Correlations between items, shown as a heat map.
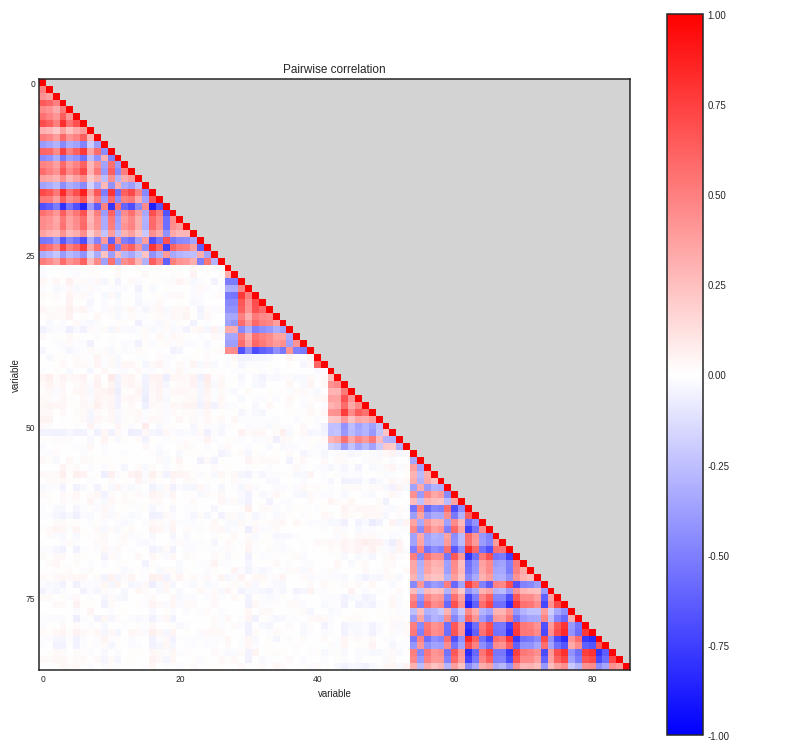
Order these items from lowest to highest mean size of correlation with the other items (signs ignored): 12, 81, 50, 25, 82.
50, 25, 12, 82, 81
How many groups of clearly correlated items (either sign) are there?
5
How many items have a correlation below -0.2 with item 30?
4
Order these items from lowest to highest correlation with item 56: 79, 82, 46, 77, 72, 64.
82, 77, 46, 72, 64, 79
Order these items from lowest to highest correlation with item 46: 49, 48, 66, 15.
15, 66, 49, 48
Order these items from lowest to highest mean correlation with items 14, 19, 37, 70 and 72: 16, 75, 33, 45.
45, 33, 75, 16
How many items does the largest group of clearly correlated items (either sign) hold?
32
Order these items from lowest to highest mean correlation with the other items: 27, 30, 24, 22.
27, 30, 22, 24
